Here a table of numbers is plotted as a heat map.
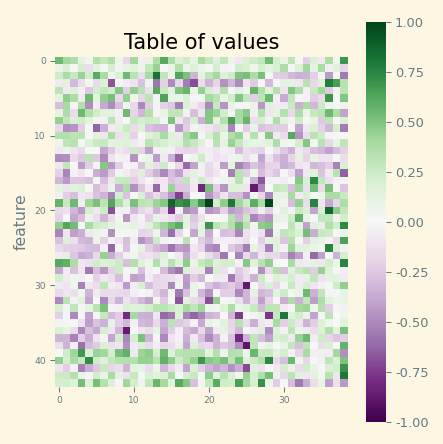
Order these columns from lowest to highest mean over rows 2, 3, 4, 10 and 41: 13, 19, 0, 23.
23, 19, 0, 13
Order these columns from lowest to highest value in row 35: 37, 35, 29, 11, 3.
11, 3, 37, 35, 29
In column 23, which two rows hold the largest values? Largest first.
19, 8
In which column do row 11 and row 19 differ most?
20
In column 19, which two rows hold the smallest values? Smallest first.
17, 34
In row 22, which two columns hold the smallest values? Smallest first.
33, 18
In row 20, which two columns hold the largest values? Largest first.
36, 37
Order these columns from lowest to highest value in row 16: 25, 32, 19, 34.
25, 19, 32, 34
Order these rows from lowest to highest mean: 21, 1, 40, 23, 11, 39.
23, 21, 1, 11, 39, 40
